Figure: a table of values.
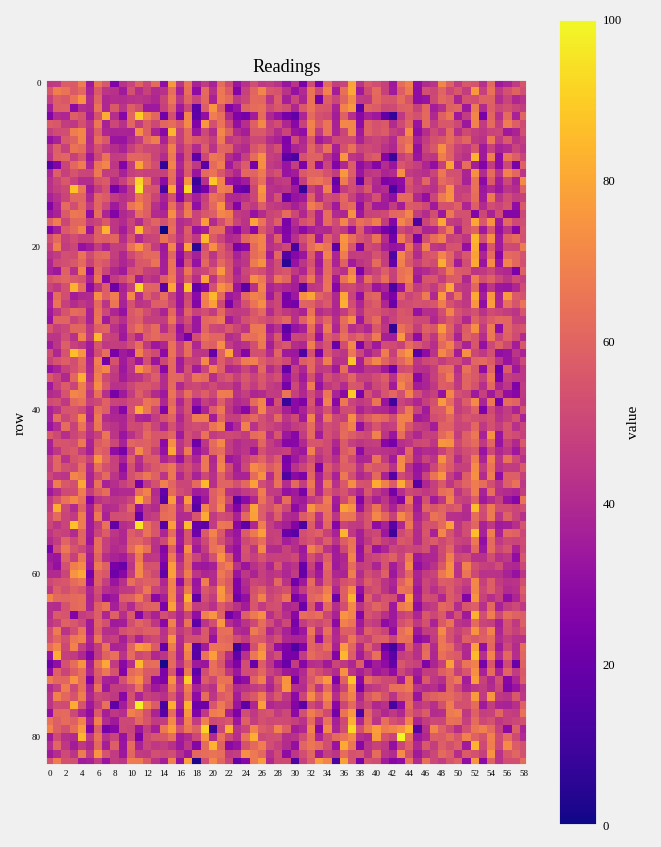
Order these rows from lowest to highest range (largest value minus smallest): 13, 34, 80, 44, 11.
11, 44, 34, 80, 13
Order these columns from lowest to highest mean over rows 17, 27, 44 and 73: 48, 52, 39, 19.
39, 19, 48, 52
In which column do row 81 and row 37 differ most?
36
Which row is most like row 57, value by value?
15
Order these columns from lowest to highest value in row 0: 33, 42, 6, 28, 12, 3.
33, 42, 28, 12, 3, 6
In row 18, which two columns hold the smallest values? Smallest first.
14, 42
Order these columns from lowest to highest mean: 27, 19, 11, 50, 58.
27, 50, 58, 19, 11
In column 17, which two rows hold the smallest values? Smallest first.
31, 82
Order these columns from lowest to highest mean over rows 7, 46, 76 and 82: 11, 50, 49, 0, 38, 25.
0, 38, 50, 25, 11, 49
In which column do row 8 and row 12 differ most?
20
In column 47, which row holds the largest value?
79
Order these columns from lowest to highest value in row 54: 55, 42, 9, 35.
42, 35, 55, 9
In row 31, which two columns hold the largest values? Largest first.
6, 43
